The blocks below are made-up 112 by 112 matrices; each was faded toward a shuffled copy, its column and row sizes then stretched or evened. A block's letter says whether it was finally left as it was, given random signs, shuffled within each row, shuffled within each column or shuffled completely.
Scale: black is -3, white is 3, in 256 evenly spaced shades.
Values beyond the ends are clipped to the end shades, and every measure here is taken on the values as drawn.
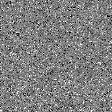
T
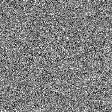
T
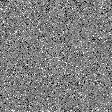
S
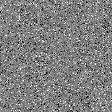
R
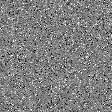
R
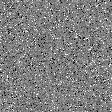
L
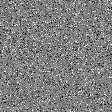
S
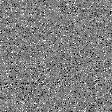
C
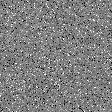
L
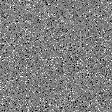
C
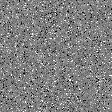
R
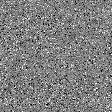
S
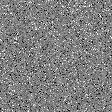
L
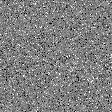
L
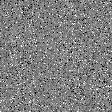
R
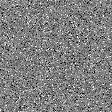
L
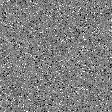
S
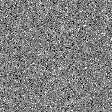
R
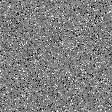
L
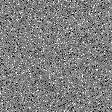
L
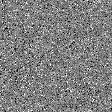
R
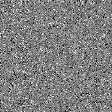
C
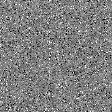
T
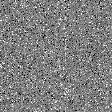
R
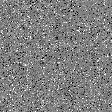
R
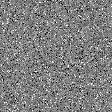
R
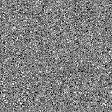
C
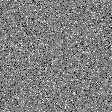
L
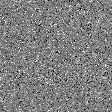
S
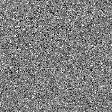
T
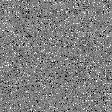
C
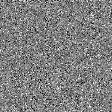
T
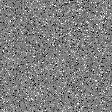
R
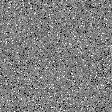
S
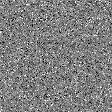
S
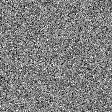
L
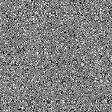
C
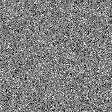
R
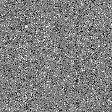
R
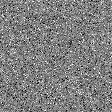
L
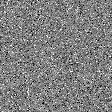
L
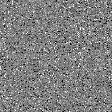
C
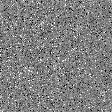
R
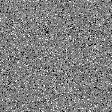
T
